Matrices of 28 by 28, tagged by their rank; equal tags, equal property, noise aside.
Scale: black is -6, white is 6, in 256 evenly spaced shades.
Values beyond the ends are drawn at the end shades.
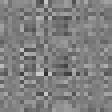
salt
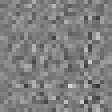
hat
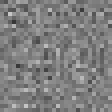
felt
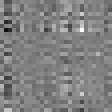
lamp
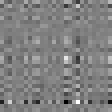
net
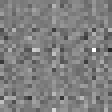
hat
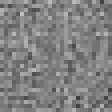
felt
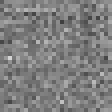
felt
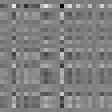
net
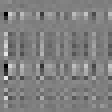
net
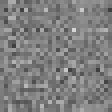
felt
